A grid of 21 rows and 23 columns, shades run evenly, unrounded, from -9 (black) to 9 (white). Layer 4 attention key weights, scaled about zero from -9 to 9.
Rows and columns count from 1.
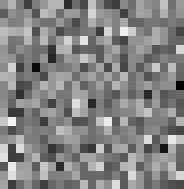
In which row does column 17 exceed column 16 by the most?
20
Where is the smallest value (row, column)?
10, 23
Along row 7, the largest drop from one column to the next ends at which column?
7
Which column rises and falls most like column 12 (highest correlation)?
21
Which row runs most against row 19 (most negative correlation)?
6
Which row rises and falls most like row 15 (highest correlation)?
5
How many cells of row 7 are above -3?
21
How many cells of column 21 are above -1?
12
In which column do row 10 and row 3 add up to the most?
8
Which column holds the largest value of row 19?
2
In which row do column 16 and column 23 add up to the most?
14
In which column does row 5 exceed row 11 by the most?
19
